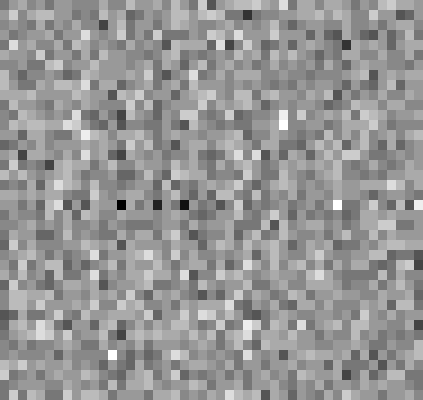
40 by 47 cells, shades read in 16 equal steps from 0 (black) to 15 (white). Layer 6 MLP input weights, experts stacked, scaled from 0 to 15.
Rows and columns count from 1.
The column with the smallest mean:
14
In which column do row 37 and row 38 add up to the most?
1
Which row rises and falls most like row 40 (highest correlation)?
16
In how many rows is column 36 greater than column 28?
17
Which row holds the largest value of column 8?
13
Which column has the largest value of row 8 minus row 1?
22
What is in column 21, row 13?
5
